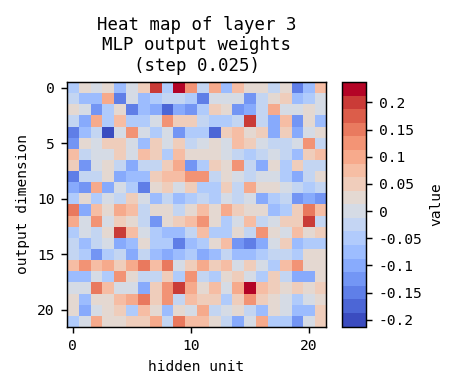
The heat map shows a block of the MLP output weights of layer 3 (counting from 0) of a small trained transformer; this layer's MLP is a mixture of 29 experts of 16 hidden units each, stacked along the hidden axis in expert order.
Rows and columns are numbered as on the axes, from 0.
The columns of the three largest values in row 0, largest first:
9, 7, 10
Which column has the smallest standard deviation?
18
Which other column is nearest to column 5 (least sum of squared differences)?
16
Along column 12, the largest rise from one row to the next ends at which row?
5
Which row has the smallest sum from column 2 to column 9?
2
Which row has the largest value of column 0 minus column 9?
11
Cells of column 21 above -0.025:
15
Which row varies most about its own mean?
0
